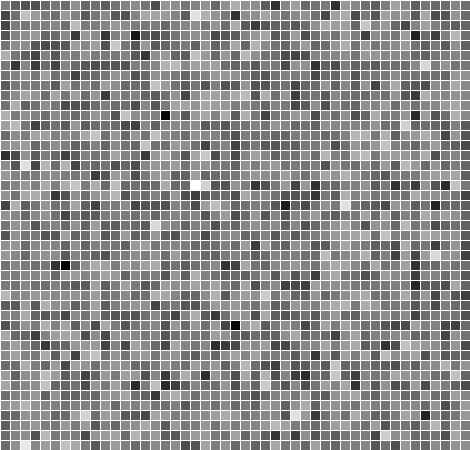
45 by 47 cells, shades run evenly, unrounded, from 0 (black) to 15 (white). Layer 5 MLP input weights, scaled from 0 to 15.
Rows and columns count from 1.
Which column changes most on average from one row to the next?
7
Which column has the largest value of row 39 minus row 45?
27
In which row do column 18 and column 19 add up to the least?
39
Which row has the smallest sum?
21
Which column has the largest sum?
35
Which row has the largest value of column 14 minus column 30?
44
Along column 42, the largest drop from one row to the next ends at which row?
4
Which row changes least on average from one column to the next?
8
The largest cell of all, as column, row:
20, 19
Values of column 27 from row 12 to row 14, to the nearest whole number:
4 7 7
